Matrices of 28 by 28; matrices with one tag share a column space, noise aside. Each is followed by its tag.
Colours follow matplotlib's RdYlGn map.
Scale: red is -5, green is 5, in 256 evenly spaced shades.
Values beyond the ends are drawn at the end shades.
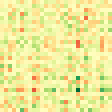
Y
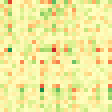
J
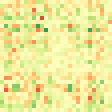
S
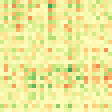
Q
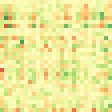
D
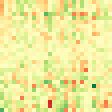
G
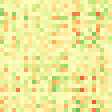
Y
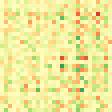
Y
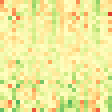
G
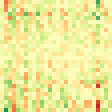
G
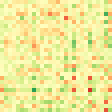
Y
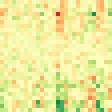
G
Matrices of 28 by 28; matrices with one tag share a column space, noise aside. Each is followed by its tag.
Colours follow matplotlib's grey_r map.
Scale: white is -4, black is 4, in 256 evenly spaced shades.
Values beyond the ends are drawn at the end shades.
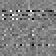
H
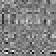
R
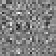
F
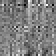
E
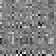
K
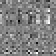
R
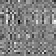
R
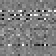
H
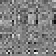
R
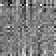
E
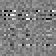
H
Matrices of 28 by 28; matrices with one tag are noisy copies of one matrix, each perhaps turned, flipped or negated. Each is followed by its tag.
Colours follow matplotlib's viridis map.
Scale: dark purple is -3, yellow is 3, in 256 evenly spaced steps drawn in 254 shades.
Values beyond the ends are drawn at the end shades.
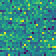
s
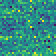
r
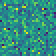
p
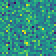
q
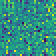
s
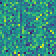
q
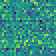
q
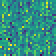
s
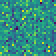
q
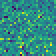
p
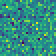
p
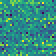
r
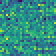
r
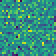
p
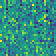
s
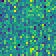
r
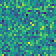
q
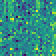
r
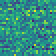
s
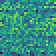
r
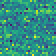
r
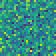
p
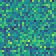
q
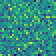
p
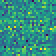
q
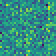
q
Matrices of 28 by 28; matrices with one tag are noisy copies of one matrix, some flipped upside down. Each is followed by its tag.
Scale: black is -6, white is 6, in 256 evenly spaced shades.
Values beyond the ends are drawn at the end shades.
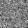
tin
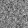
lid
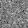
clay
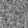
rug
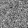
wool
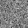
clay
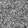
tin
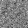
rug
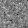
wool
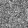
clay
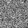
tin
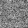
tin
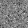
lid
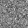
lid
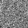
rug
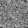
tin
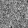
clay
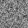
lid
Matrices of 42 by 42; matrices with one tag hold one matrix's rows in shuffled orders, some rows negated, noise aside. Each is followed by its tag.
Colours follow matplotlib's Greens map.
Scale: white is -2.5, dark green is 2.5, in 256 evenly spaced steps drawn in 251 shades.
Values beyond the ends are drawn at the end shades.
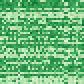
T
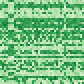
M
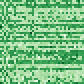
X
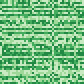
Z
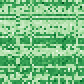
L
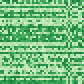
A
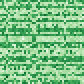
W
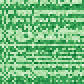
X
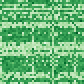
Z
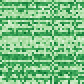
Z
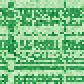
M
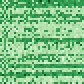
X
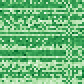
A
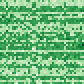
W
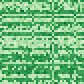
Z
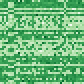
M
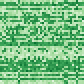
T
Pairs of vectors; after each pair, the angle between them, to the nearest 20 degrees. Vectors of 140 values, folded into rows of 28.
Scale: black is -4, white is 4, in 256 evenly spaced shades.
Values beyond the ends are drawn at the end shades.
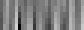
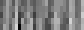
20 degrees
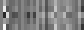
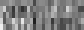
80 degrees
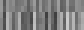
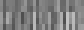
40 degrees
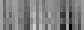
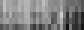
100 degrees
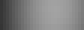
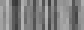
100 degrees
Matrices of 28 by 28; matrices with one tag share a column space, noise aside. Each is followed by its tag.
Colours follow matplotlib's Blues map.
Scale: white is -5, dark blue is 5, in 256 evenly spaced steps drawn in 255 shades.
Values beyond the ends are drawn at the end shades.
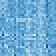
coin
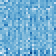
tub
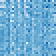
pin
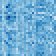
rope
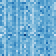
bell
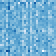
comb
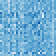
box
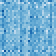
comb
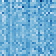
pin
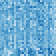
tub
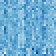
tub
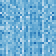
rope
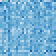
comb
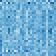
comb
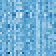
box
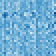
box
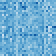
bell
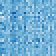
rope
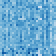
tub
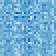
rope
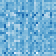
box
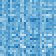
coin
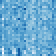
tub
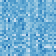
coin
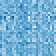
rope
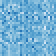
rope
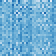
pin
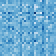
rope
